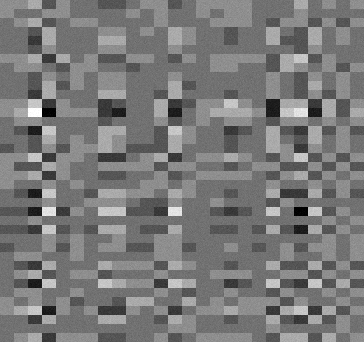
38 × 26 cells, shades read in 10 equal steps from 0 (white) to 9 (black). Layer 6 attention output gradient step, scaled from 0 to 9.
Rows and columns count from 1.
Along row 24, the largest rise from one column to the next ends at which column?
5
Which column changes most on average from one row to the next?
3
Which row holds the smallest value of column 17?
12
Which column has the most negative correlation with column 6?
10
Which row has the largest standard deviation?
13
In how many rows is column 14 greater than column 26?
17
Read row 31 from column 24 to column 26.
4 5 4
